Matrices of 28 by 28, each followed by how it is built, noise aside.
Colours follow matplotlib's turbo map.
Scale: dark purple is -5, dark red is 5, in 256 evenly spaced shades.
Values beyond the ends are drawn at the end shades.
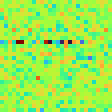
uneven rows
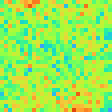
smooth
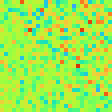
upper triangular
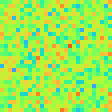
repeating rows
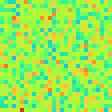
noise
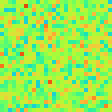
noise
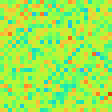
Hankel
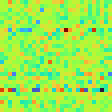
uneven rows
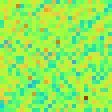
Hankel
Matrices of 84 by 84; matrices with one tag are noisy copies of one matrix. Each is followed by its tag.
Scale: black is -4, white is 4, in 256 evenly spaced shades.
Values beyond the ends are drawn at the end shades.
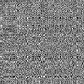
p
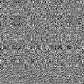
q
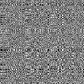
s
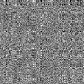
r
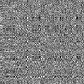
p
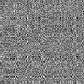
p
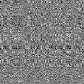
q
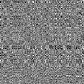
q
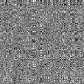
r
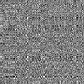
p
